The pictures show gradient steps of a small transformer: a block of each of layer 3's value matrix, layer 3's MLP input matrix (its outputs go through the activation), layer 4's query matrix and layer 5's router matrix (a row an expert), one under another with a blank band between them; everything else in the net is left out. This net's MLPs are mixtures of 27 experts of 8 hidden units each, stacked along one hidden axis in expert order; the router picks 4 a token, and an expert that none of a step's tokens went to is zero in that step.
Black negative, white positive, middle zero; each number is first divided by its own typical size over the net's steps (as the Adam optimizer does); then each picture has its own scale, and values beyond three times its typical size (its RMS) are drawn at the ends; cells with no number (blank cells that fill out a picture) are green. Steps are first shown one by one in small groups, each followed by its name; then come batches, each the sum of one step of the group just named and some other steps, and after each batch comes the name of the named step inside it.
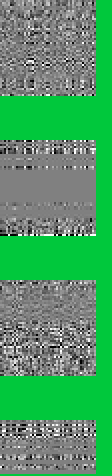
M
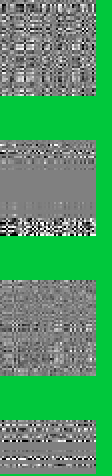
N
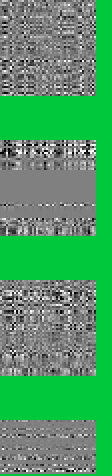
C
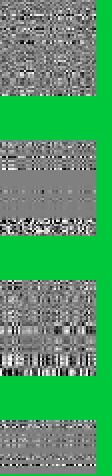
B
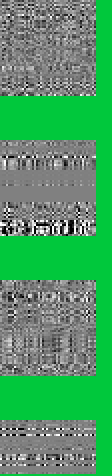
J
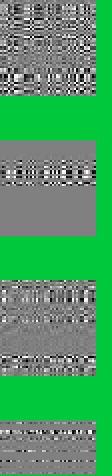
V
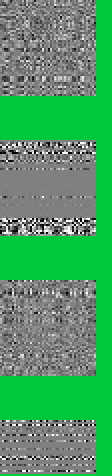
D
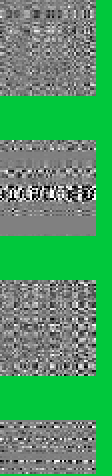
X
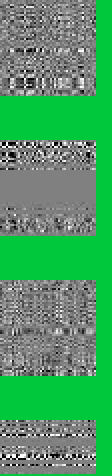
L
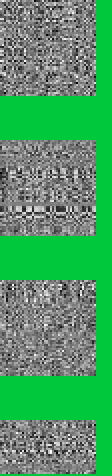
D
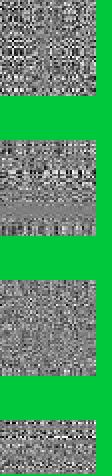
C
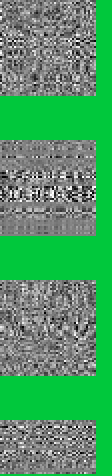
X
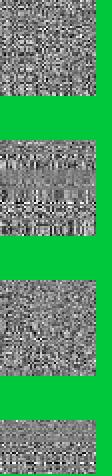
J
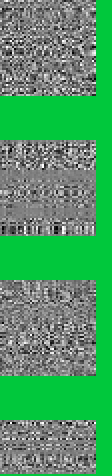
C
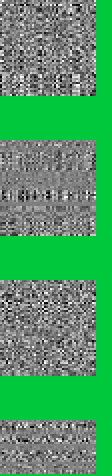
N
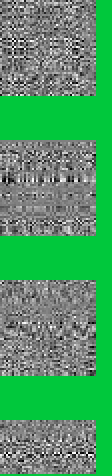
D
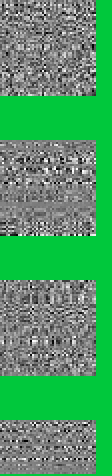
N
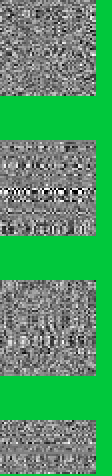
J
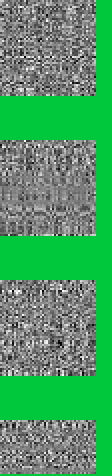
M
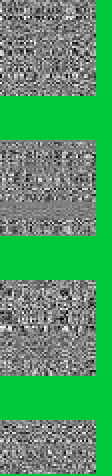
D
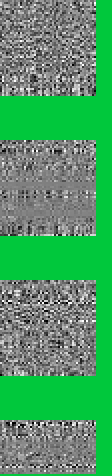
M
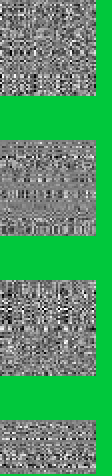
J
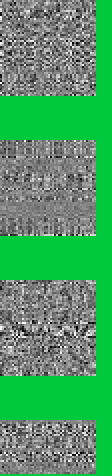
M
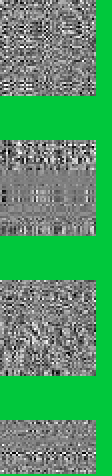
C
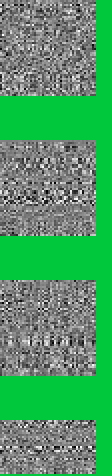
N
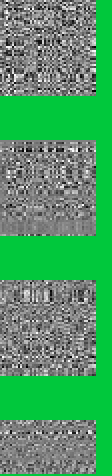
V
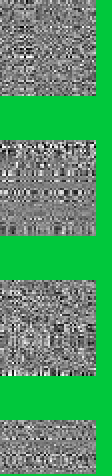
C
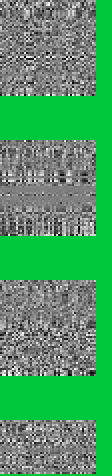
M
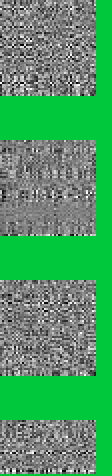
M
